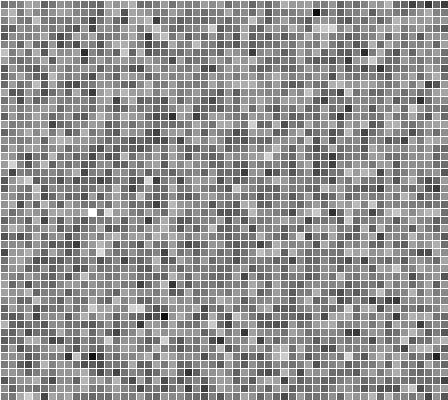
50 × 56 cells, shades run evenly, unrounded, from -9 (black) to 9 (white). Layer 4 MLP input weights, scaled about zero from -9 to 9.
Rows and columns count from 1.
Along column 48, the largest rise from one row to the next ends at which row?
37
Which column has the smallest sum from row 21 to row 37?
29
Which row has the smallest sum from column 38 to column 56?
48
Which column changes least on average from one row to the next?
45
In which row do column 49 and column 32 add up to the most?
16
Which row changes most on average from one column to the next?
7
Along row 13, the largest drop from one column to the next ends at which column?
15
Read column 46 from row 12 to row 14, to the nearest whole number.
1 0 1
